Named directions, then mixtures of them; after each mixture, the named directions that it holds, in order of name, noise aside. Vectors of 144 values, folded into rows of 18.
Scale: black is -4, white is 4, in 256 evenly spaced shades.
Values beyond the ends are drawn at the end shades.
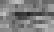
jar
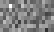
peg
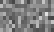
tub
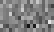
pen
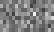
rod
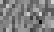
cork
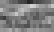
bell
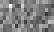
peg, pen.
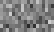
pen.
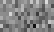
pen.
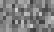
cork, peg, rod.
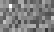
peg.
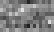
bell, pen.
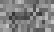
jar, rod, tub.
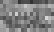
bell, rod.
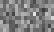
rod.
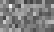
bell, peg, tub.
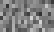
cork.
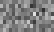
rod.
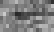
jar.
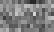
bell, rod.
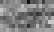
bell, jar, pen.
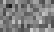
cork, peg.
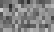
bell, peg.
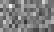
peg, tub.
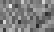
cork, peg, rod.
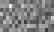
peg.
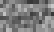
bell, cork, jar.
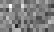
peg, pen.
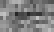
jar.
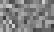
peg, tub.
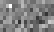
cork, peg, pen.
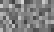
peg, tub.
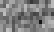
bell, cork, jar.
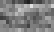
bell.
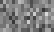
rod, tub.
